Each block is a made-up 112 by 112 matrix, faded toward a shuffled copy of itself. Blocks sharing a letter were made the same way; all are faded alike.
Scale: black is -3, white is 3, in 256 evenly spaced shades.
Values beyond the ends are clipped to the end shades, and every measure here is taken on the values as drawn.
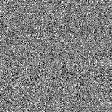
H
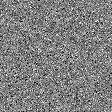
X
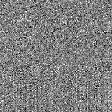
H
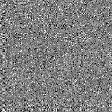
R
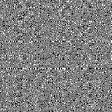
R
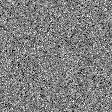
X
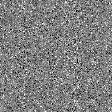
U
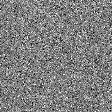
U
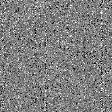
U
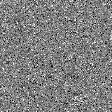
U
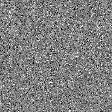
U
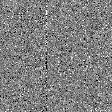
U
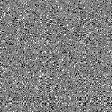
R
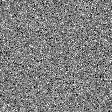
X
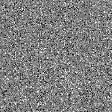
U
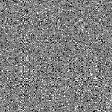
R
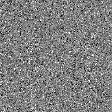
U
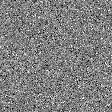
X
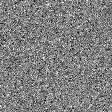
X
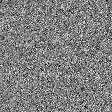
X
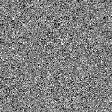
H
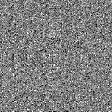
H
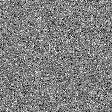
X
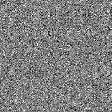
H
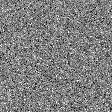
X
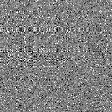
R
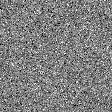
X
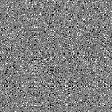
R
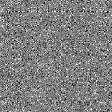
R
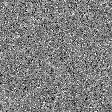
X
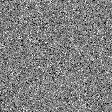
X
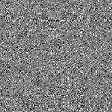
R
